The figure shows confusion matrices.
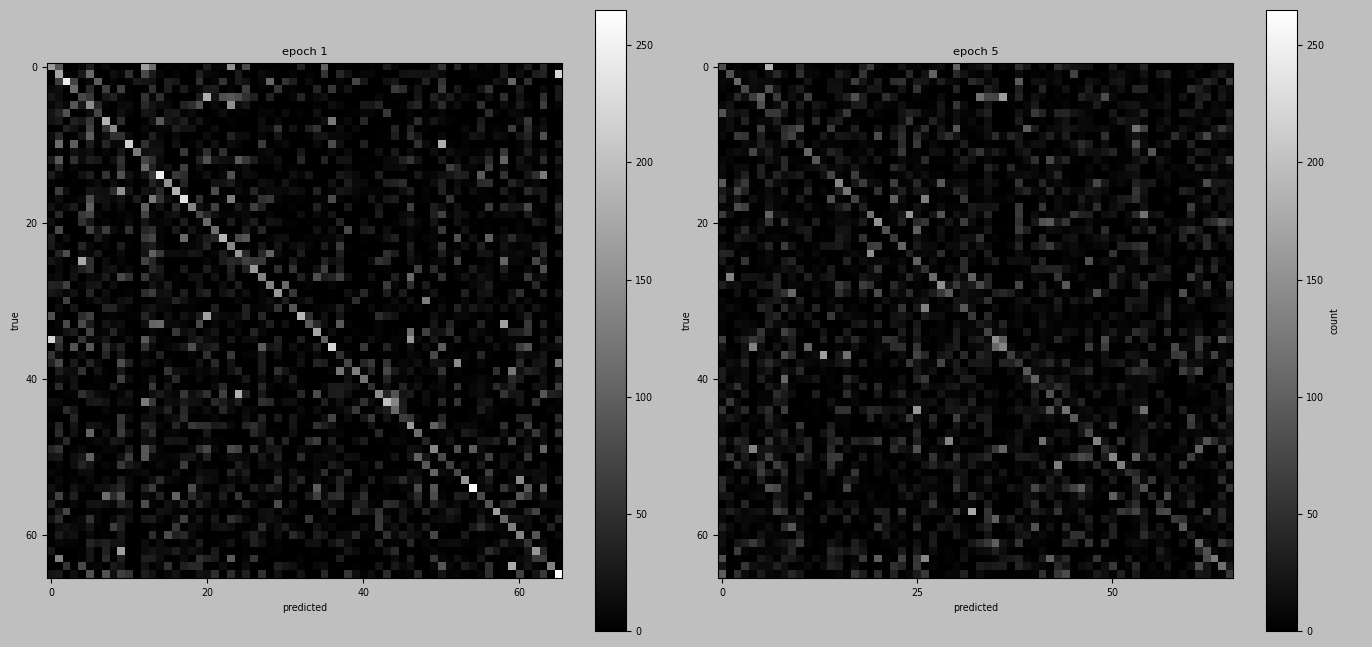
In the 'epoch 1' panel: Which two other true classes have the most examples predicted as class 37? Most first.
39, 33
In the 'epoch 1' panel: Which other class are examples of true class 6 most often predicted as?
2
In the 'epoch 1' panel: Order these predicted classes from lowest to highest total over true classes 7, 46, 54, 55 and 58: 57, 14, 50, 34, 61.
57, 50, 14, 34, 61
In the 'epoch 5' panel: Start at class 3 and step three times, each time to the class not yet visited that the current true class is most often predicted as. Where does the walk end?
30
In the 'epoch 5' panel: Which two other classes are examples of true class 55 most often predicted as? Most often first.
50, 57
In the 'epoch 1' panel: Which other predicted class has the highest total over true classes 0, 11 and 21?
12
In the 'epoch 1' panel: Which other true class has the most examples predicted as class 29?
56
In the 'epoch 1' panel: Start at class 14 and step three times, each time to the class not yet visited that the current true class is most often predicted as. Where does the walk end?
65
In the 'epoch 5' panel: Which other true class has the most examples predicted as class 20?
63
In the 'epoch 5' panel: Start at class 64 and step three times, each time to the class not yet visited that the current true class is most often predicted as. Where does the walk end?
36
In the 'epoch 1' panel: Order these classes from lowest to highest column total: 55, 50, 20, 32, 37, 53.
53, 32, 55, 37, 20, 50
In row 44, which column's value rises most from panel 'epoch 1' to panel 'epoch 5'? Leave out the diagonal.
25
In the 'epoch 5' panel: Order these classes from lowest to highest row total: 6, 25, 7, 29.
7, 25, 6, 29
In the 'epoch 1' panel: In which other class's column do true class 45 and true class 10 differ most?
50
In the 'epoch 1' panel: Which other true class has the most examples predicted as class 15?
60
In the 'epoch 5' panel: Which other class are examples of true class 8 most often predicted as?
53
